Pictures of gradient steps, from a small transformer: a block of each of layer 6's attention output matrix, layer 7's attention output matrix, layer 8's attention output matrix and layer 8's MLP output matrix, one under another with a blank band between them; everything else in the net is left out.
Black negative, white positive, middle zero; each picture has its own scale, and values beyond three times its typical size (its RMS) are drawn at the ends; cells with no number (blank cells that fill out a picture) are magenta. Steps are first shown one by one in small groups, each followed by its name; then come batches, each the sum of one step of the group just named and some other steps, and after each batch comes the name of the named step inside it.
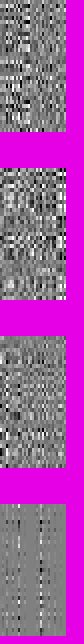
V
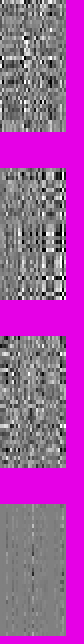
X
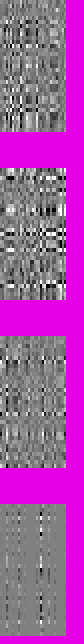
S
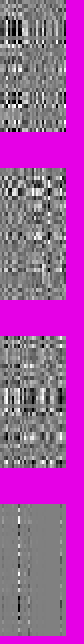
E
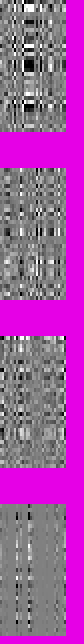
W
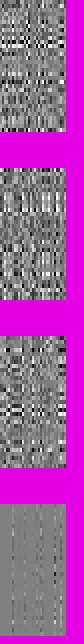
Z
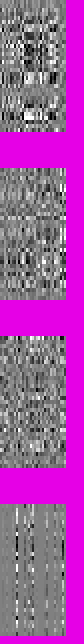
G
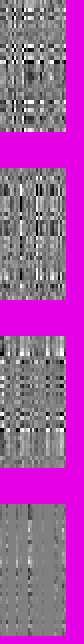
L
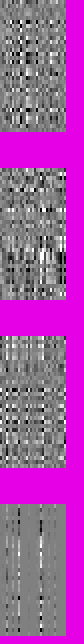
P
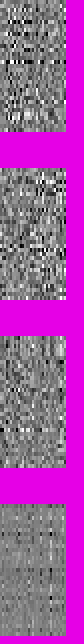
L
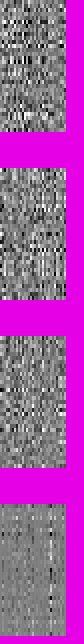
Z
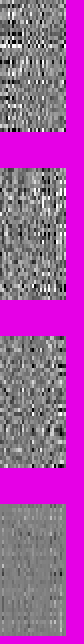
Z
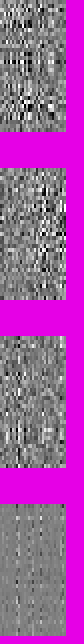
S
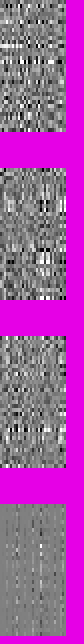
Z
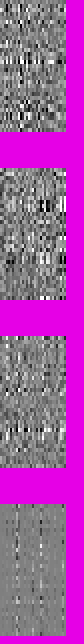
V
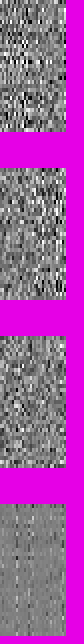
L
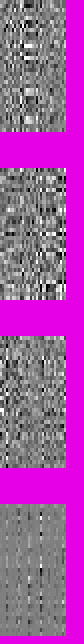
S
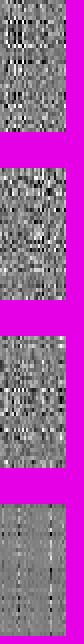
E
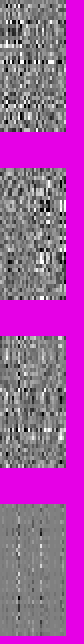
E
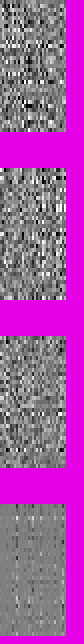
Z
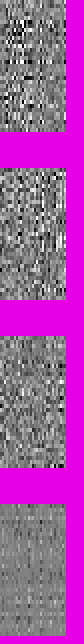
V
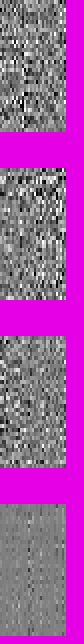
L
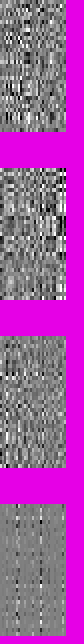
V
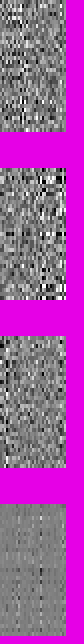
X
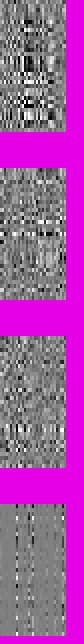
W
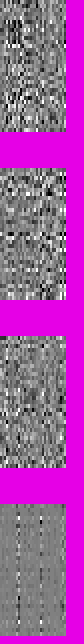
E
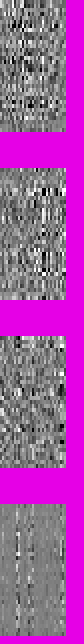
G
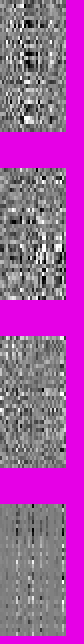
P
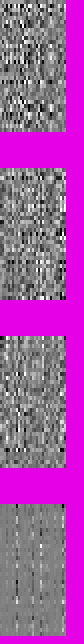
X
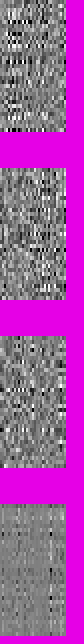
Z
